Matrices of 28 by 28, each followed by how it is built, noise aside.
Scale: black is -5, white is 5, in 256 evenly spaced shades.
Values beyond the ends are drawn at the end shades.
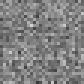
blocks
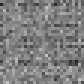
blocks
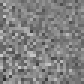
lower triangular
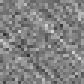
Toeplitz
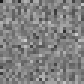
blocks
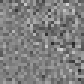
upper triangular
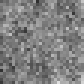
smooth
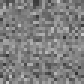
blocks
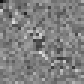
banded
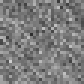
Toeplitz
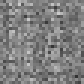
blocks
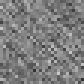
Toeplitz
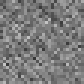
Toeplitz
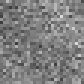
smooth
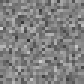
noise
